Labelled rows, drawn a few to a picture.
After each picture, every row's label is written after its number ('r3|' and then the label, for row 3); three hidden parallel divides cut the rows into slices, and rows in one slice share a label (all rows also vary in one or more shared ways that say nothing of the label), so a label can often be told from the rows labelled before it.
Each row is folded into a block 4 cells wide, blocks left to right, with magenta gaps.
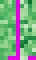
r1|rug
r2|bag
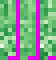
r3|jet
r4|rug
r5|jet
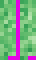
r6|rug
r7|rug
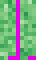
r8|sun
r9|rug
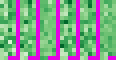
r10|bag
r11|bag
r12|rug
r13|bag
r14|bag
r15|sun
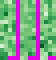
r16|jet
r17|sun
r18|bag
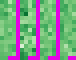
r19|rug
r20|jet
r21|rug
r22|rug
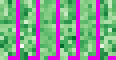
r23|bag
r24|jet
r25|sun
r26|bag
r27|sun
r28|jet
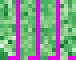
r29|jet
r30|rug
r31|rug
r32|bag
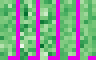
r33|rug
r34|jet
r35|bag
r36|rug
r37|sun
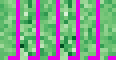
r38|rug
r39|bag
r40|rug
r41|bag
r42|sun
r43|sun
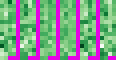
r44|bag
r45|jet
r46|sun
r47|rug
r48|bag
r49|jet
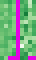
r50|sun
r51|jet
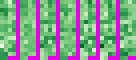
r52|jet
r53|rug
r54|bag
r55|rug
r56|bag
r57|bag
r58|jet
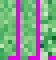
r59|rug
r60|rug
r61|bag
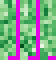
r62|bag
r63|bag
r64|jet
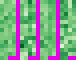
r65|sun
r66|bag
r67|sun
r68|jet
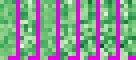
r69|sun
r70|jet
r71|sun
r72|jet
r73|bag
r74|bag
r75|bag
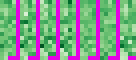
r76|sun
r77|bag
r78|bag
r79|bag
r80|sun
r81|rug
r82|bag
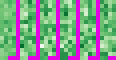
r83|sun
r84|bag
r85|jet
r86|jet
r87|bag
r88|jet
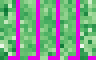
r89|jet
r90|rug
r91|sun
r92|sun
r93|jet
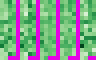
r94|bag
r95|bag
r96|sun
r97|sun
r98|bag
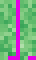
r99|sun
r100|rug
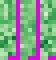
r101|bag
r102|rug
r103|bag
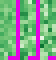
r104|sun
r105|jet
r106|bag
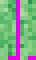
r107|sun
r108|sun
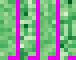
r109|sun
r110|jet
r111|sun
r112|bag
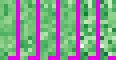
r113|rug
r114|sun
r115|sun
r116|rug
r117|jet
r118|jet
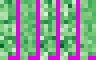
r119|bag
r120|sun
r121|bag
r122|bag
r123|sun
